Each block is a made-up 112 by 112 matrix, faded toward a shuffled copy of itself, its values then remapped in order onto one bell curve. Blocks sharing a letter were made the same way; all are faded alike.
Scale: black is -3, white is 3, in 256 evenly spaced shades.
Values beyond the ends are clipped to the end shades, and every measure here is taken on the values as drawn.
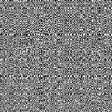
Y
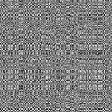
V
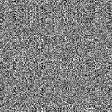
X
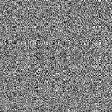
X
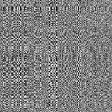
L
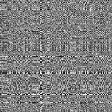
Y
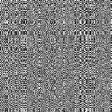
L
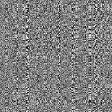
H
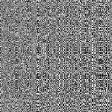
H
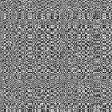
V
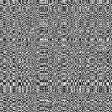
V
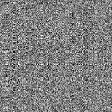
X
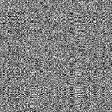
X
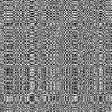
V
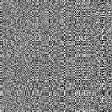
L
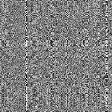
H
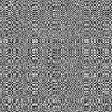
V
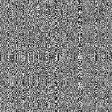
H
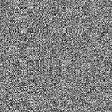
X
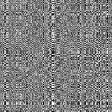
L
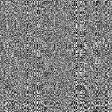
H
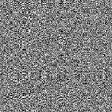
X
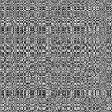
V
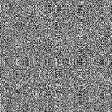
X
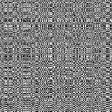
V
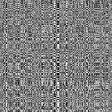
L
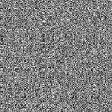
X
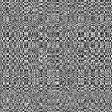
V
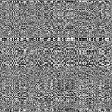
Y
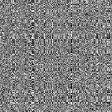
H
